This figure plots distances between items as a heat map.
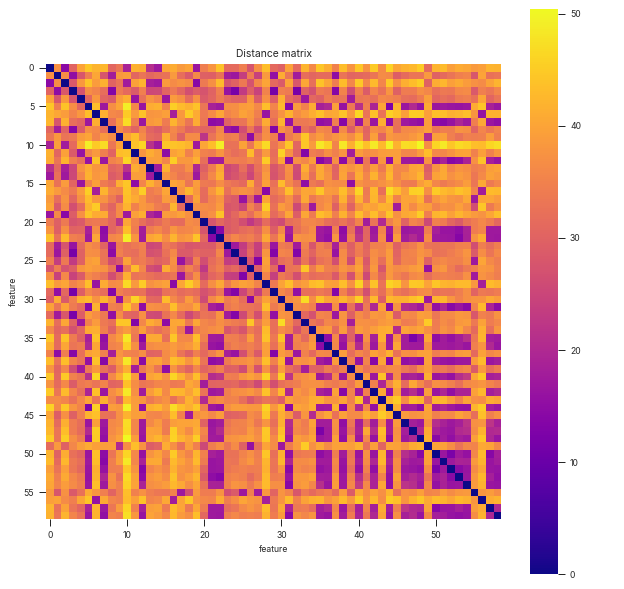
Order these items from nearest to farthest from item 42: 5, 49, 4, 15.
5, 4, 15, 49
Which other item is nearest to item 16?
28
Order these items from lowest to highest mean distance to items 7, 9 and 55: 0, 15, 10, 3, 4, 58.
58, 3, 4, 15, 0, 10
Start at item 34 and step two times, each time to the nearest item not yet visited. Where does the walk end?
45
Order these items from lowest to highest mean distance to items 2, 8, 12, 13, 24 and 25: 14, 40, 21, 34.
14, 21, 34, 40
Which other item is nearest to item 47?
35
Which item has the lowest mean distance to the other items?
21
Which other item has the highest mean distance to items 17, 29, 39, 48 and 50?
10
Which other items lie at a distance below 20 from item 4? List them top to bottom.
11, 15, 33, 39
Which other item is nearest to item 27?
25
